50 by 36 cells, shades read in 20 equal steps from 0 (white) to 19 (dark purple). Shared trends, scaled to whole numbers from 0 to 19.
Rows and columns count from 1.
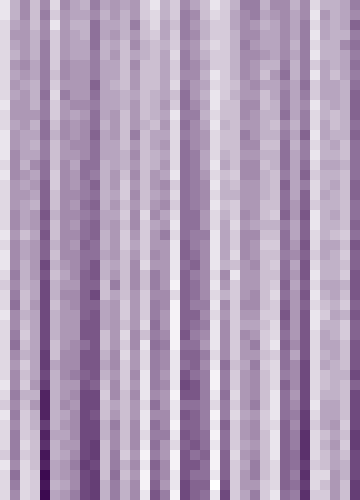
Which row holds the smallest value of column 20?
1
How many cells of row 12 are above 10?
3
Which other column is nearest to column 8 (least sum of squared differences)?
17
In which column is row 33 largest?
5
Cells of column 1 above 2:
36
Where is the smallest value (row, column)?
49, 22
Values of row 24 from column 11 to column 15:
6 8 4 8 4
